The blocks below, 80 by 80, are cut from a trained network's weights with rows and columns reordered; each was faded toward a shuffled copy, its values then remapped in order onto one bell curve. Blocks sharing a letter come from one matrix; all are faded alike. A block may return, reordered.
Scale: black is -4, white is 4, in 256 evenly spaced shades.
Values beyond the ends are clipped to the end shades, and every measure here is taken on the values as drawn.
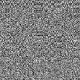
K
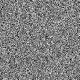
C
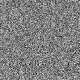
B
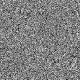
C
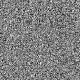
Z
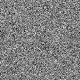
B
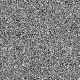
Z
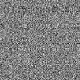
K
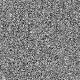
B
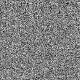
Z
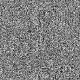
Z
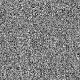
Z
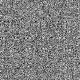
Z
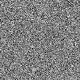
B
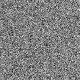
C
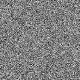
C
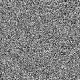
C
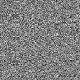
K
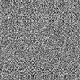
K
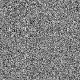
Z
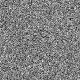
C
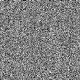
Z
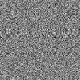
K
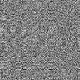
K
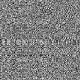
K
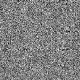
Z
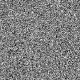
B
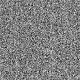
Z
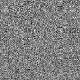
K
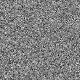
B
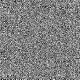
Z
